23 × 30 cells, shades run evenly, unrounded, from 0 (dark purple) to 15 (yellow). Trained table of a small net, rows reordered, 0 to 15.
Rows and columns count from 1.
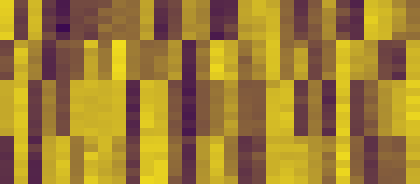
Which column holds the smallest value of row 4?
5
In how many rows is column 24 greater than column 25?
5
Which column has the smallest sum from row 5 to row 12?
14
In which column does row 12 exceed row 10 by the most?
29
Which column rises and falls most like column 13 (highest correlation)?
26
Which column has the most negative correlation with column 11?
10
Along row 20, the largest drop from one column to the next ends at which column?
3
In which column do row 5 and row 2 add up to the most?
1
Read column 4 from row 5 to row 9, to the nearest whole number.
5 3 2 2 2
